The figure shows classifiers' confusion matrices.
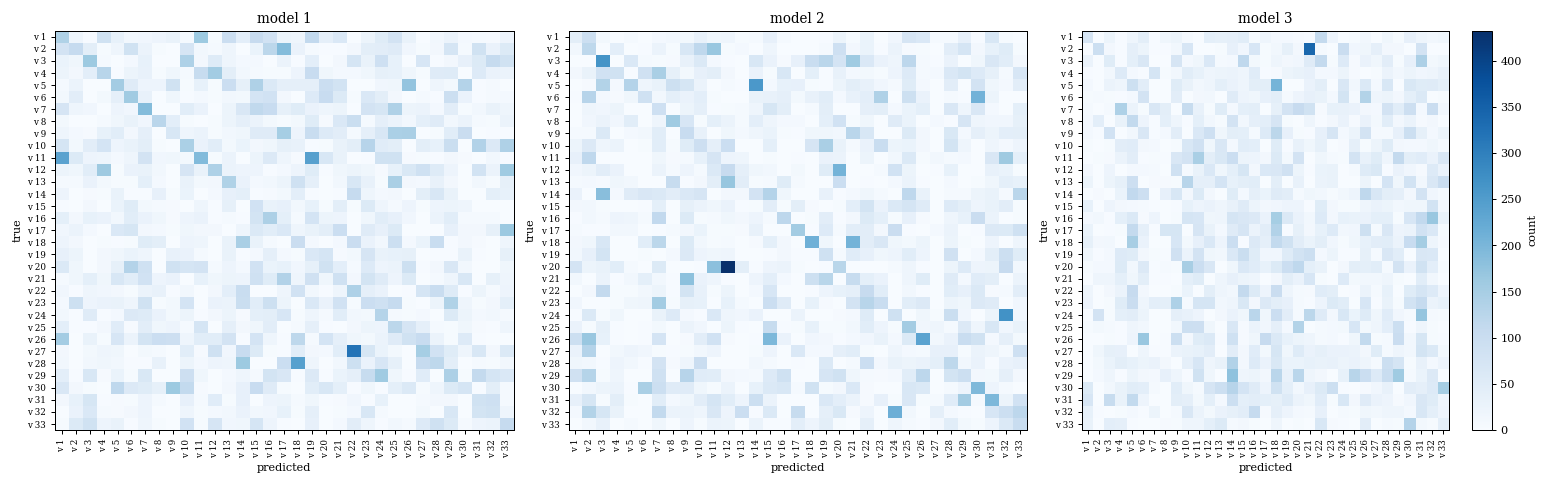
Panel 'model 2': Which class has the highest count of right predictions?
v 3
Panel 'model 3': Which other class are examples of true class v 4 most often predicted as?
v 7
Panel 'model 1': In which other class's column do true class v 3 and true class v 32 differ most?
v 10
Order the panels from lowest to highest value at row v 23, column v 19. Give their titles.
model 2, model 3, model 1
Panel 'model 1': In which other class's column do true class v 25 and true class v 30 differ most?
v 9
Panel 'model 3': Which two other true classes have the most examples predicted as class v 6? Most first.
v 26, v 14
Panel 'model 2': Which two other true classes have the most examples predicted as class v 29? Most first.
v 31, v 26
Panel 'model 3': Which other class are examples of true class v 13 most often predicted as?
v 10
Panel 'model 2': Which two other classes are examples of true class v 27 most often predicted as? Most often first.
v 2, v 33
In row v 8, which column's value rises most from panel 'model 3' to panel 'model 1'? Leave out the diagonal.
v 22
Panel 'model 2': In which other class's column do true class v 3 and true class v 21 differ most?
v 9
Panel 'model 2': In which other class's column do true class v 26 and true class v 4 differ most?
v 15
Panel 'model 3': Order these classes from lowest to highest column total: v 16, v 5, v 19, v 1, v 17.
v 1, v 17, v 19, v 16, v 5
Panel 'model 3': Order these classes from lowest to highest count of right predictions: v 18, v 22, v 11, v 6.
v 22, v 6, v 18, v 11
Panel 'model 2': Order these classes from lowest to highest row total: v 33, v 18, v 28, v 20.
v 33, v 28, v 18, v 20
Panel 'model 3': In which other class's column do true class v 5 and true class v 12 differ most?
v 18
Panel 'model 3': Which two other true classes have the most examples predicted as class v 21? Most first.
v 2, v 24
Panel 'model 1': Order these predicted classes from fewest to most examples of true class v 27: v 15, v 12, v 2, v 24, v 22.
v 2, v 24, v 15, v 12, v 22
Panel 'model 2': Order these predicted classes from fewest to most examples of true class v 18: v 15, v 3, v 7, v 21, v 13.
v 13, v 15, v 3, v 7, v 21
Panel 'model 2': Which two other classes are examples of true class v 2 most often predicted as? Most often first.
v 11, v 10
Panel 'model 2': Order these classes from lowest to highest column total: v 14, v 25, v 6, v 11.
v 6, v 14, v 11, v 25
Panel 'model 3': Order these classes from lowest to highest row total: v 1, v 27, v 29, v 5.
v 1, v 27, v 5, v 29
